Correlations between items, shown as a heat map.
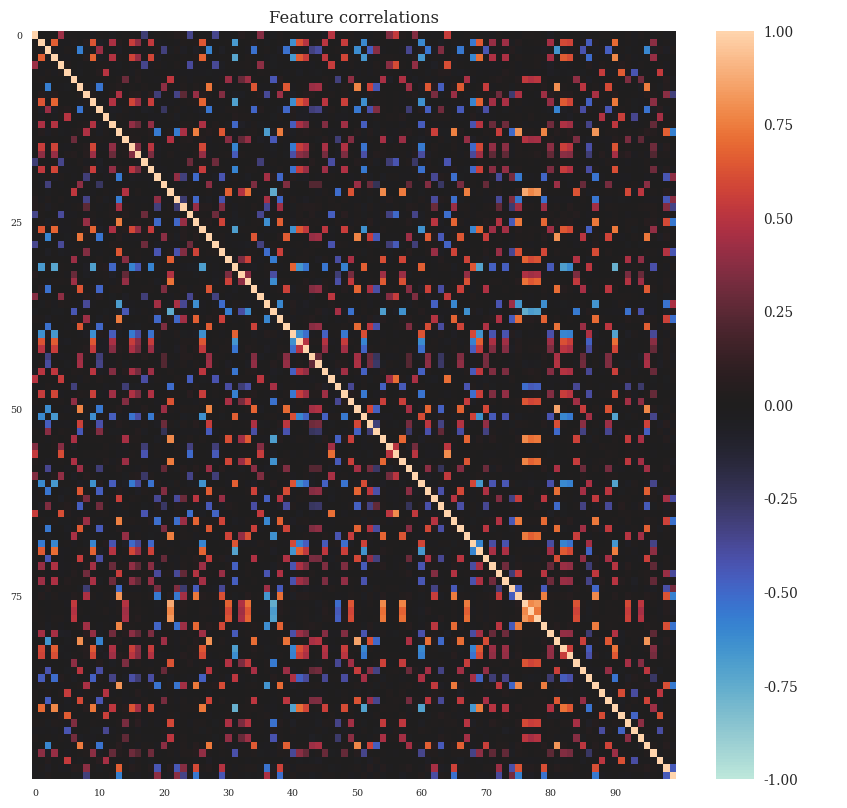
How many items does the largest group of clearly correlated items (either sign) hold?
26
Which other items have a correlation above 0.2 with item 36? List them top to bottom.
19, 22, 74, 99
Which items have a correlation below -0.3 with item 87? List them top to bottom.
19, 22, 36, 74, 99
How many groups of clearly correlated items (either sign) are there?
6
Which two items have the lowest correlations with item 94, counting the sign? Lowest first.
37, 47
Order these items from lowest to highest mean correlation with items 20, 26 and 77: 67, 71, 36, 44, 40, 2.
40, 2, 36, 44, 71, 67
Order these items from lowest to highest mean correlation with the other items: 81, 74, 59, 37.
37, 74, 59, 81
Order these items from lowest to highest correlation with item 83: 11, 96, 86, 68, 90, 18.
68, 86, 11, 96, 18, 90
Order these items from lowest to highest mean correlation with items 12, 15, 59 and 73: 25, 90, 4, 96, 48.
25, 4, 96, 48, 90
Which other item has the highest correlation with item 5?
91
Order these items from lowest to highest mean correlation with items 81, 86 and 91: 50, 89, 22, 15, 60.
15, 22, 60, 89, 50
